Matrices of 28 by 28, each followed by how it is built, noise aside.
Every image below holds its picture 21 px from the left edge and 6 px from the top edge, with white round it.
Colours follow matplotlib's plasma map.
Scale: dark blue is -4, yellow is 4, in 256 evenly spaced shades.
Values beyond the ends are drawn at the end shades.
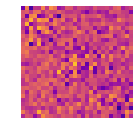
block diagonal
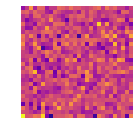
uneven rows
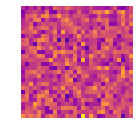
repeating rows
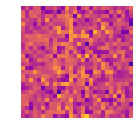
repeating rows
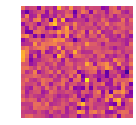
block diagonal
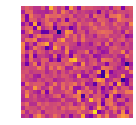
block diagonal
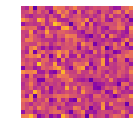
repeating rows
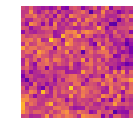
smooth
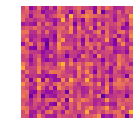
blocks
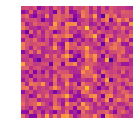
repeating rows
